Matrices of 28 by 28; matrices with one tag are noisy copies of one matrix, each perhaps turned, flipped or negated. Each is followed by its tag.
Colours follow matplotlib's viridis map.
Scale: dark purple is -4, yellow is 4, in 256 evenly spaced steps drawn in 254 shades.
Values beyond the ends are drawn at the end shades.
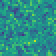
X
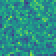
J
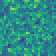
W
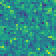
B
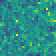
J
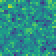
B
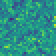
J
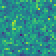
X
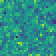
J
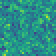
X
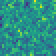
J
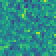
W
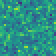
X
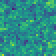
B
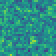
W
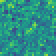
B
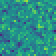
J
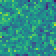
J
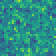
W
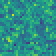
X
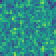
B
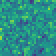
J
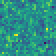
X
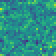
B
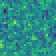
W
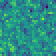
B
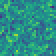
X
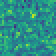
W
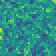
J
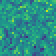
J
